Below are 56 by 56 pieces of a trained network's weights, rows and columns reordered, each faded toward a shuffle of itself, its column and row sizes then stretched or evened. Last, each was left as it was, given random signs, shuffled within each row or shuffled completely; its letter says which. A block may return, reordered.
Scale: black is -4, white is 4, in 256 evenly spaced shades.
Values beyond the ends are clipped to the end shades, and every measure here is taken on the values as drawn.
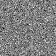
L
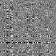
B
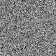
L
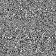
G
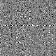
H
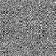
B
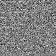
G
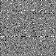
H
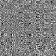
B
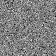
L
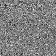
G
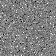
L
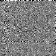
H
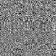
B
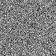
L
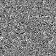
G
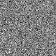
H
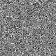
G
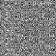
B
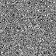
G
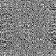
B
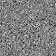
G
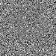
H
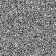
L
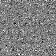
G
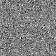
G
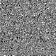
G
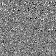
G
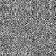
B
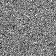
L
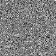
H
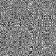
B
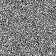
L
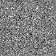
H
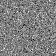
L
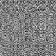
B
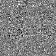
H
